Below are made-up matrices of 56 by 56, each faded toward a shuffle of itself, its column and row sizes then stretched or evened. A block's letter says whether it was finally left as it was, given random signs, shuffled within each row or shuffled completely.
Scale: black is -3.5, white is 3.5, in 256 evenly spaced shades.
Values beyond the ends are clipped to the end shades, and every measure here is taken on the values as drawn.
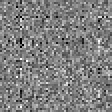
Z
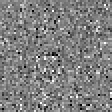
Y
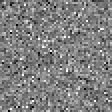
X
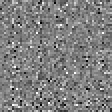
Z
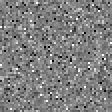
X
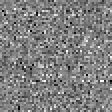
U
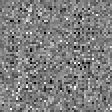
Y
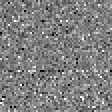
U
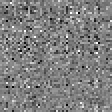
Z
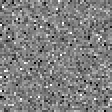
X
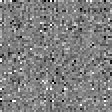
Z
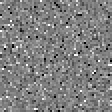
X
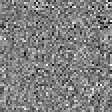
Z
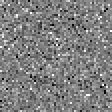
X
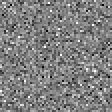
X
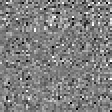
Z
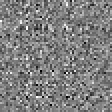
Z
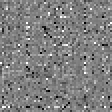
Z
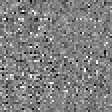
Z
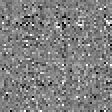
Y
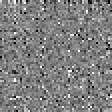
Z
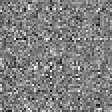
Z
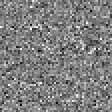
U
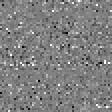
U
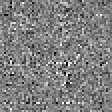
Y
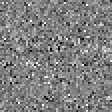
U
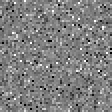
X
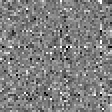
Z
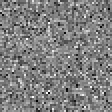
X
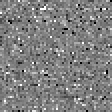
U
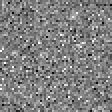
X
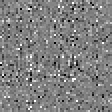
Z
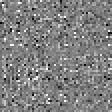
Y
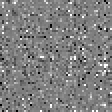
Y
